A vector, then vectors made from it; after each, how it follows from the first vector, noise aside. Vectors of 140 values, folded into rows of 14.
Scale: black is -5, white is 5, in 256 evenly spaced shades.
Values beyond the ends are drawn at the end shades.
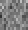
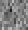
wrapped around.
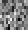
wrapped around, scaled up.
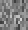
wrapped around.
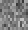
wrapped around.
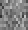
sign-scrambled.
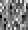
scaled up.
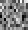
scaled up.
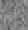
wrapped around, shrunk.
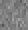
wrapped around, shrunk.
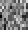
scaled up.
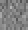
negated, shrunk.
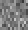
wrapped around.
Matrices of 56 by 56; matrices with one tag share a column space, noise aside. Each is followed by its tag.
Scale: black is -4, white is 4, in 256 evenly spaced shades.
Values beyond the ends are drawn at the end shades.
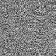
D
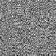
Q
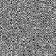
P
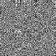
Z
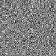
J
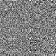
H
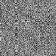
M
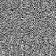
P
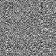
D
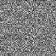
H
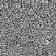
J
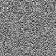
D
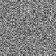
Q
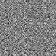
Q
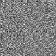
Z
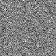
D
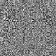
M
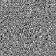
Z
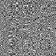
D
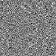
D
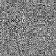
M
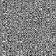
P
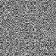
D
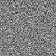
D
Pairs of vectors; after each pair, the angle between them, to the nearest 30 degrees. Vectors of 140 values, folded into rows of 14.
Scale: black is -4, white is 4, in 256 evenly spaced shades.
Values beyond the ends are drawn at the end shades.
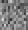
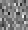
90 degrees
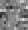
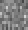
120 degrees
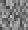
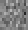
60 degrees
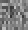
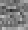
60 degrees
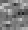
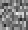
120 degrees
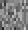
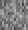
30 degrees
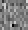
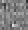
150 degrees
